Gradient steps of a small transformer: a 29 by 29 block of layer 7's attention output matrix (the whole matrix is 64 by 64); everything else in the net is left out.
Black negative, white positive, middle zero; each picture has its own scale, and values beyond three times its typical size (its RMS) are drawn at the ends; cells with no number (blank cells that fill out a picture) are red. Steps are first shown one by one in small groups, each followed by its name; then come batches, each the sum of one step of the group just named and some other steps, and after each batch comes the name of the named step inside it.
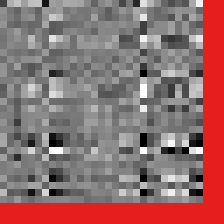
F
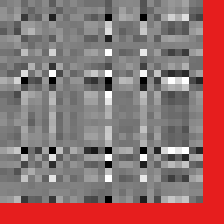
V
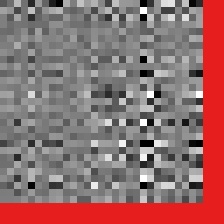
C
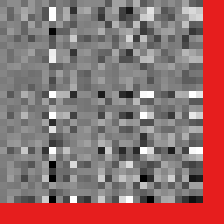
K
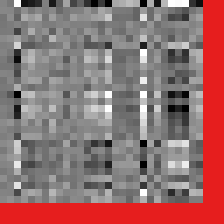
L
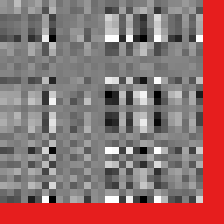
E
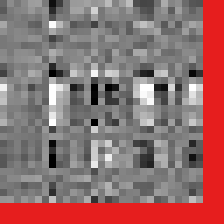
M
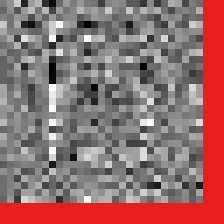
M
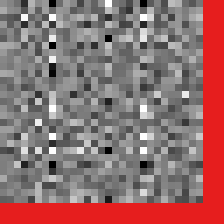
K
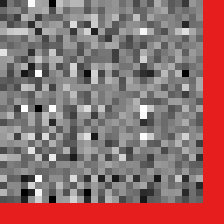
F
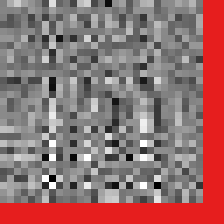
E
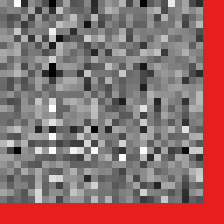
C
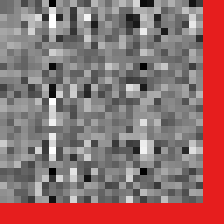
K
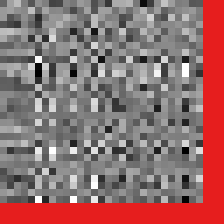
C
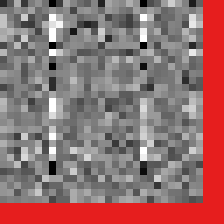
K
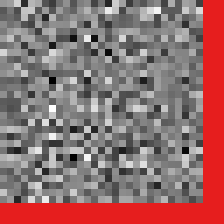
K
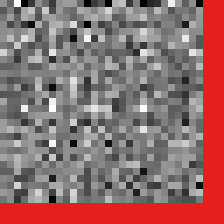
L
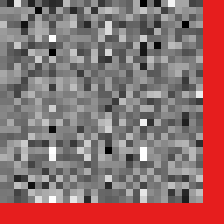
C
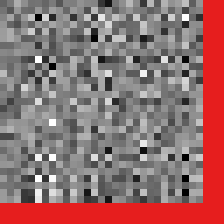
V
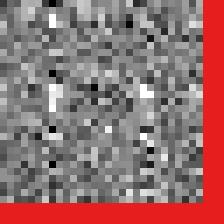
M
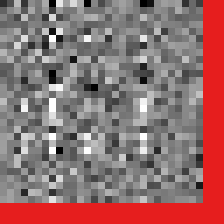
M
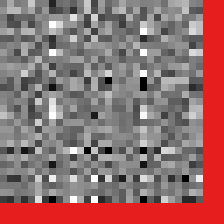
V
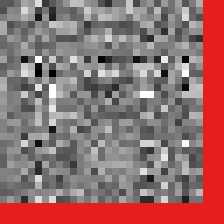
M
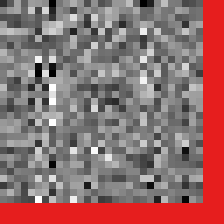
M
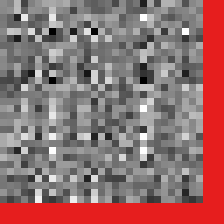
K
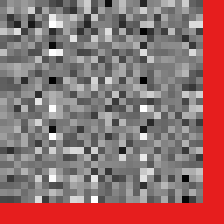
C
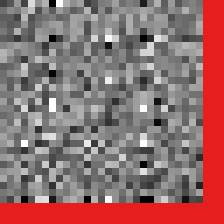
E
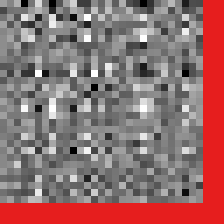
M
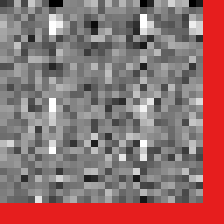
M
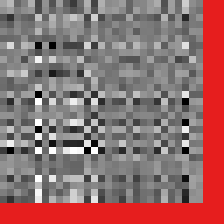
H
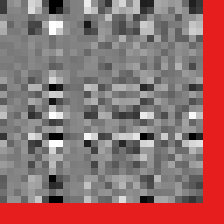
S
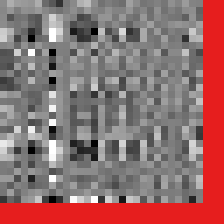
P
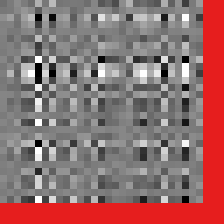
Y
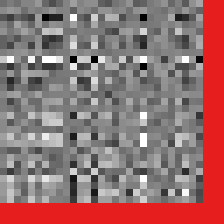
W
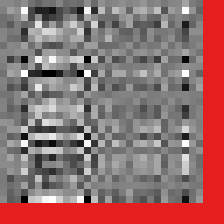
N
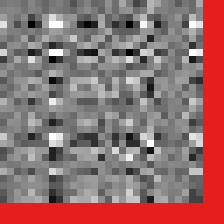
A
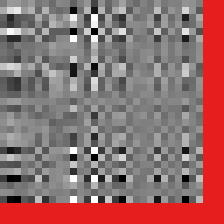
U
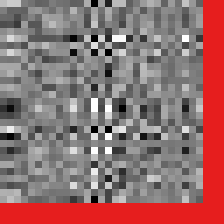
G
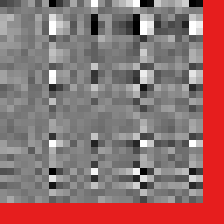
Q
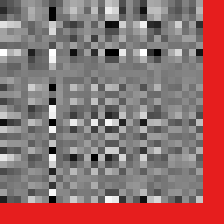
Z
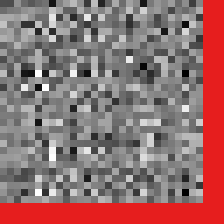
A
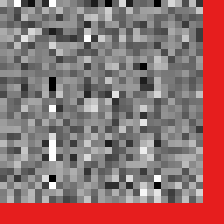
G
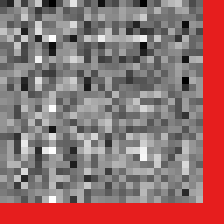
N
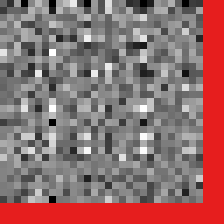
Z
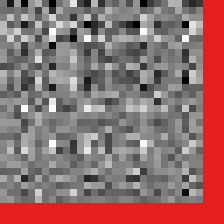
Q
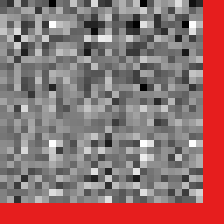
Q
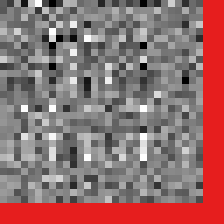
W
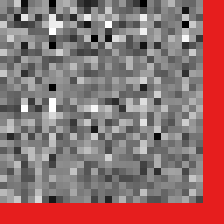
G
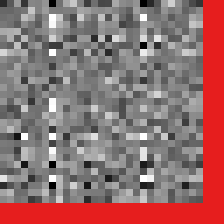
G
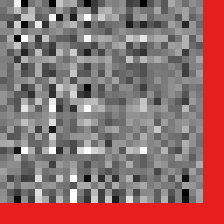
H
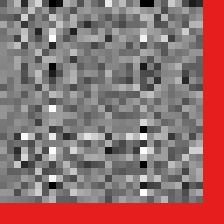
S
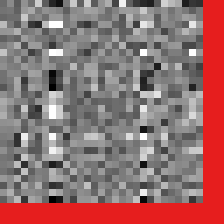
S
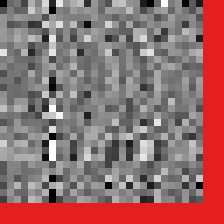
S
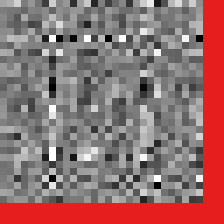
G
